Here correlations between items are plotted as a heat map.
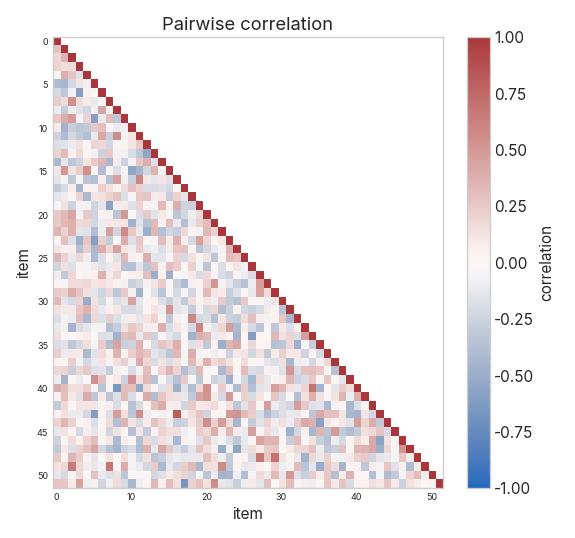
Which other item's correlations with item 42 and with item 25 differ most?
28
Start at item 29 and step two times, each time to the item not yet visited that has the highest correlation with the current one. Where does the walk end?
27
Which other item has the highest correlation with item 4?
15
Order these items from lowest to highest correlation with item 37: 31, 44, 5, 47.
31, 47, 5, 44
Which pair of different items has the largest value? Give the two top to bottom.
16, 43
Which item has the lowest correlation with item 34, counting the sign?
26
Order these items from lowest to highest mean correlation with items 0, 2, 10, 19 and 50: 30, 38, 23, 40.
23, 38, 30, 40
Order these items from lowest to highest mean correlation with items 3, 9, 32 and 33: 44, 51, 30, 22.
51, 30, 22, 44
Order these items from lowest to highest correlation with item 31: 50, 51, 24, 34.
24, 34, 51, 50
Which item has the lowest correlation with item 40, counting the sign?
8
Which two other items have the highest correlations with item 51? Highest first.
21, 3
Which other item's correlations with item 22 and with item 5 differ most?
9
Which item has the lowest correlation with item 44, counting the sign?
35
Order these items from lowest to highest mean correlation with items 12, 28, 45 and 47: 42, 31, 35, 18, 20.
31, 18, 35, 20, 42
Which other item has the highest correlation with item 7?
49
